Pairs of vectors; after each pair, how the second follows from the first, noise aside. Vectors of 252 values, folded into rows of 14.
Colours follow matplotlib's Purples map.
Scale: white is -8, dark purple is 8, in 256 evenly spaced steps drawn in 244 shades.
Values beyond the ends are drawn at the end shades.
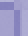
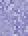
sign-scrambled.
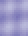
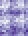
wrapped around, scaled up.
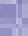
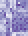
reversed, scaled up.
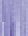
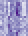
wrapped around, scaled up.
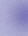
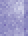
wrapped around, negated.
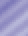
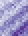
reversed, scaled up.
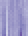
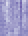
reversed, negated.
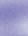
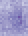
wrapped around, negated.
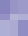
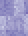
wrapped around, negated.
